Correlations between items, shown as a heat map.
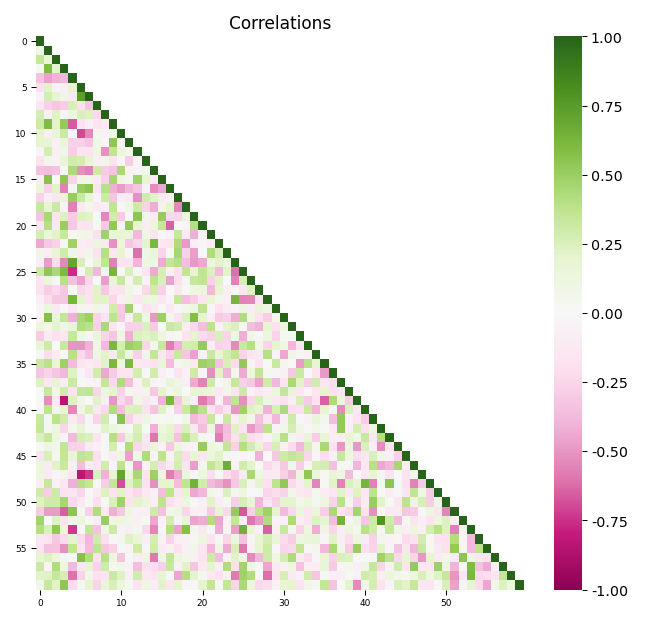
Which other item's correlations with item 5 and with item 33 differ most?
47
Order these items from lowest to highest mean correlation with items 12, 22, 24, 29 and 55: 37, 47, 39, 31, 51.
31, 37, 47, 39, 51
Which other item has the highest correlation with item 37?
52
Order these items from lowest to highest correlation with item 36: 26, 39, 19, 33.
33, 26, 19, 39
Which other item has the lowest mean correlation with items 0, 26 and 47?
5
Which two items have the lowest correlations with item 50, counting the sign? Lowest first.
51, 27
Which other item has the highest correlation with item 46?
23
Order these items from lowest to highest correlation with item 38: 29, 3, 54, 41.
54, 41, 29, 3
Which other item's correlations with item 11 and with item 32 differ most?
35
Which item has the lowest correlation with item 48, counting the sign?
10
